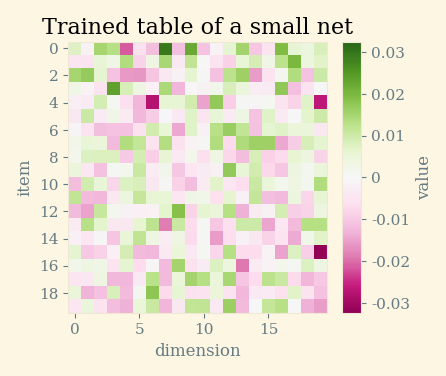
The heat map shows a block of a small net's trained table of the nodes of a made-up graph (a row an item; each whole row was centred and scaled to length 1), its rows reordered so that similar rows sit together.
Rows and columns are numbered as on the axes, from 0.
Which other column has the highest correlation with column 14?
5
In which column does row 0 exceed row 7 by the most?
16
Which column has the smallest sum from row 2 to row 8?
6
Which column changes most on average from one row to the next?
12
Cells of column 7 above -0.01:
16
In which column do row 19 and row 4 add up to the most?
9
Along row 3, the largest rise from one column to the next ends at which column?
3
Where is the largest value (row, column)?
0, 7
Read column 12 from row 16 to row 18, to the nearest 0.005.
0.005 0.015 -0.005
